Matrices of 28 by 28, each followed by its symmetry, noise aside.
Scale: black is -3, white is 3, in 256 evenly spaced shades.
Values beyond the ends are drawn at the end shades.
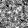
symmetric across the other diagonal.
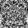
mirrored left to right.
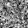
antisymmetric.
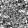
same after a half turn.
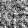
antisymmetric.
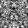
mirrored left to right.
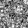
symmetric across the other diagonal.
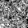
symmetric across the other diagonal.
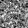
no symmetry.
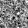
antisymmetric.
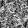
same after a half turn.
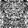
mirrored left to right.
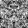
mirrored left to right.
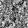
same after a half turn.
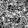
same after a half turn.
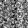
mirrored top to bottom.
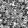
same after a half turn.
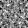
same after a half turn.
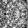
mirrored top to bottom.
